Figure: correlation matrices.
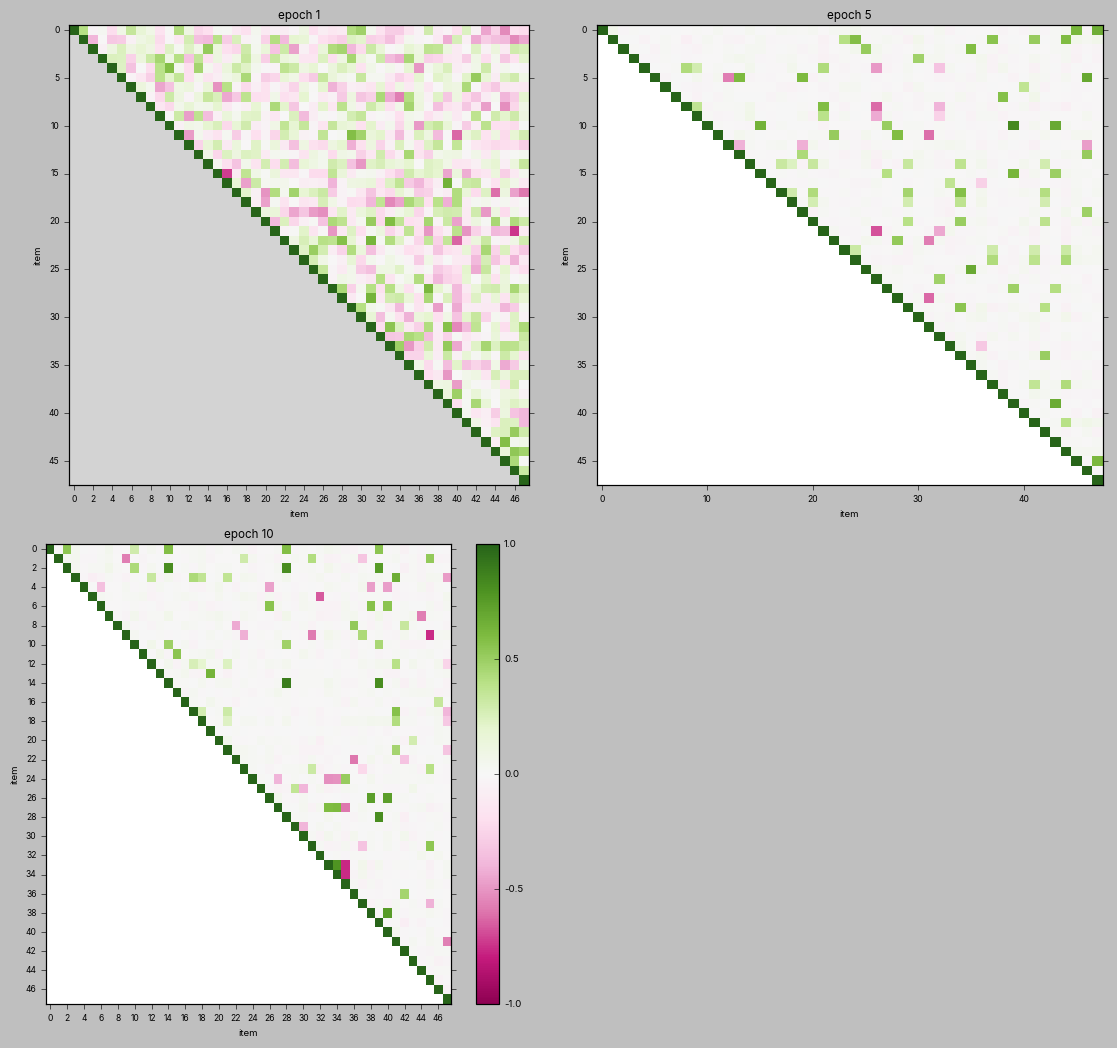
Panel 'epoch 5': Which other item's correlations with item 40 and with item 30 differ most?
3
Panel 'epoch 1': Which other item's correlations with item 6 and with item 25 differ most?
23
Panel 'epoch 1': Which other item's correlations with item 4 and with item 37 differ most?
13
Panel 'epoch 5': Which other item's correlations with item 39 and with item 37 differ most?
10
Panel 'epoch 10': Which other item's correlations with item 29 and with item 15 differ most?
11
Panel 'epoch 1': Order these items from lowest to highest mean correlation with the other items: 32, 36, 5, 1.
1, 36, 32, 5
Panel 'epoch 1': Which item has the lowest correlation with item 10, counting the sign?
36
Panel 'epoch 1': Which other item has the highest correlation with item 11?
29
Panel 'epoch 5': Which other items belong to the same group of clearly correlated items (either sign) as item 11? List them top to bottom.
22, 28, 31
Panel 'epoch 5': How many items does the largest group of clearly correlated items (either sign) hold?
7
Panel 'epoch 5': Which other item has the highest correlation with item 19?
5
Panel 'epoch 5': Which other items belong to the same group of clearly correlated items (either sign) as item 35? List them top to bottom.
2, 25
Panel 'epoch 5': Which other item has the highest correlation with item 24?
1
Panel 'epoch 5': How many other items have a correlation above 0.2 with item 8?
3
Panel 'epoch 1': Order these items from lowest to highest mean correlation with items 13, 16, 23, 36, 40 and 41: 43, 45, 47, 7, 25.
47, 7, 43, 25, 45
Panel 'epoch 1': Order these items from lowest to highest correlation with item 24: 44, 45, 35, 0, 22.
44, 45, 35, 0, 22
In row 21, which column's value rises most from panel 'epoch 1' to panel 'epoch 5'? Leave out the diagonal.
46
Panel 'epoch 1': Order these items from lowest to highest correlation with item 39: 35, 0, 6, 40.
35, 40, 0, 6
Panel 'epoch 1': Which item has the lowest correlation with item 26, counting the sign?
19
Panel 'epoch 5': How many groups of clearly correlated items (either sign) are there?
12
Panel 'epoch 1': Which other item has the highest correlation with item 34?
33
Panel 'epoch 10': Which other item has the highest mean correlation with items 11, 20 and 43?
15
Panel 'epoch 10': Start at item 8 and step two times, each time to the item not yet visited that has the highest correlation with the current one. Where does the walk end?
42
